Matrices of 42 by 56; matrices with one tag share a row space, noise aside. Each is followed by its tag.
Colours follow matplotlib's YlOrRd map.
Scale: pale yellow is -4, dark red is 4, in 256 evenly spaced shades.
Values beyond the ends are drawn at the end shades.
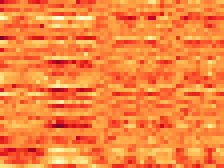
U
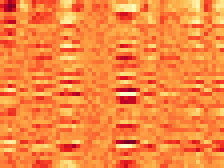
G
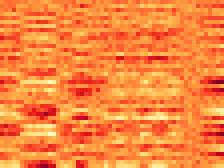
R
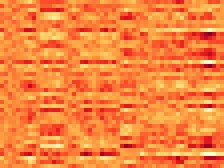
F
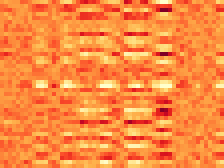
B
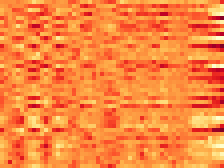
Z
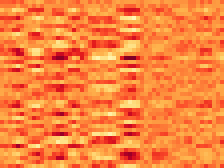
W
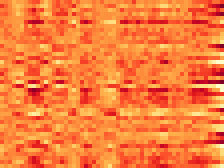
Z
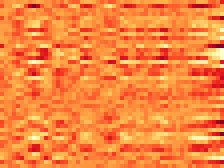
Z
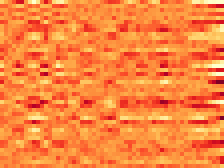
Z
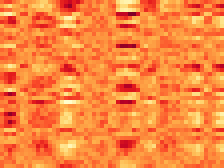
G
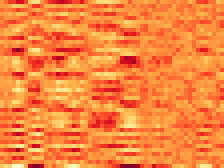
W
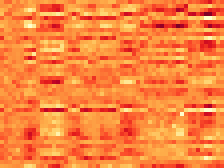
F
